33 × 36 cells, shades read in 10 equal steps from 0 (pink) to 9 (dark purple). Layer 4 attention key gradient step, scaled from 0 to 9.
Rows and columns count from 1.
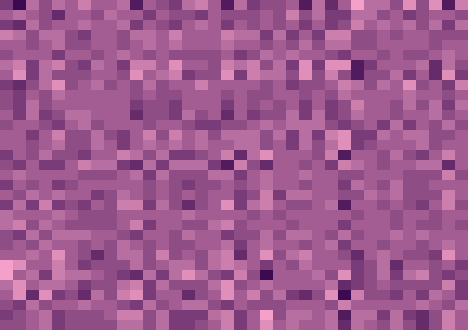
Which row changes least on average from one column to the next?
22
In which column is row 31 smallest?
27
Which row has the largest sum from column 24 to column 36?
30
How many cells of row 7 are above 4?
12
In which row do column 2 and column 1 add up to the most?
1
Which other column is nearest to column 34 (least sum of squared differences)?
28
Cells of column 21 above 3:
19
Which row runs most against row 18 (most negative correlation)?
17
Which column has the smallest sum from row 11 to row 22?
21
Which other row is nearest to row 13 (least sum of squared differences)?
6
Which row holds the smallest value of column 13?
26
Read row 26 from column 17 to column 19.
3 2 7
